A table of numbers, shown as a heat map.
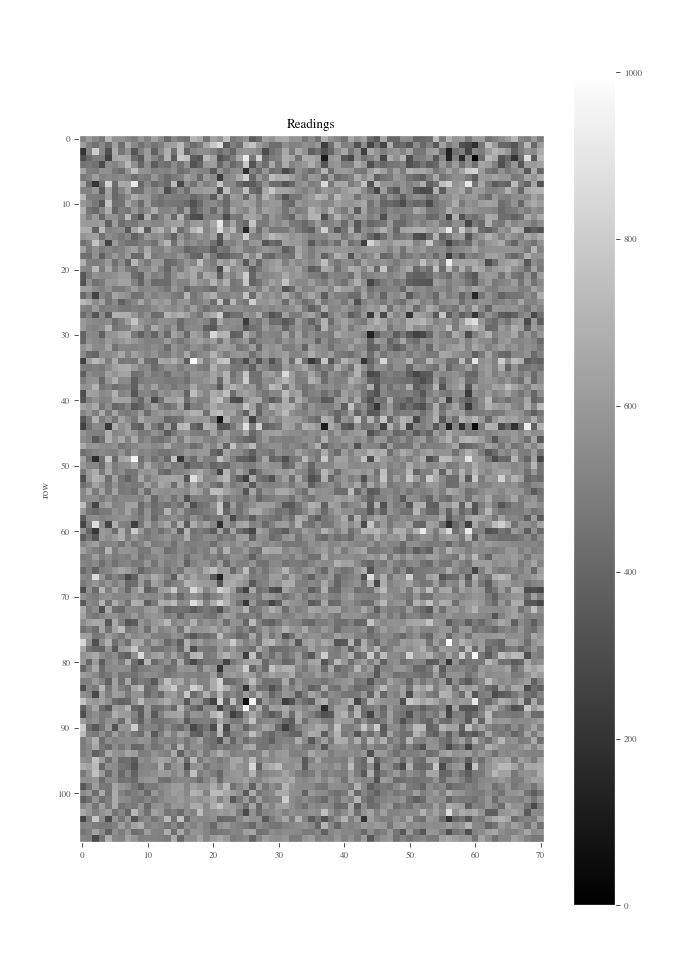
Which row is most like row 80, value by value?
12
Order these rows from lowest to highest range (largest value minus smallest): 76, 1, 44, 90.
76, 90, 1, 44
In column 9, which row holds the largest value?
79
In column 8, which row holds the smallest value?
59
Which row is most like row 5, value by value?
28
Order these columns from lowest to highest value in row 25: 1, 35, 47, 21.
35, 47, 1, 21
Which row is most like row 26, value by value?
64
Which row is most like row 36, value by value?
22
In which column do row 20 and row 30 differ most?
44
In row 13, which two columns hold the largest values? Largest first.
21, 26
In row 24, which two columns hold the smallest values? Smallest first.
60, 2
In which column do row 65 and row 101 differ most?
31
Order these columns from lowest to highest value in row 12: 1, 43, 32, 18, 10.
18, 32, 1, 43, 10
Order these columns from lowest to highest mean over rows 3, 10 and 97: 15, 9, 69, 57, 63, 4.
9, 4, 69, 57, 15, 63
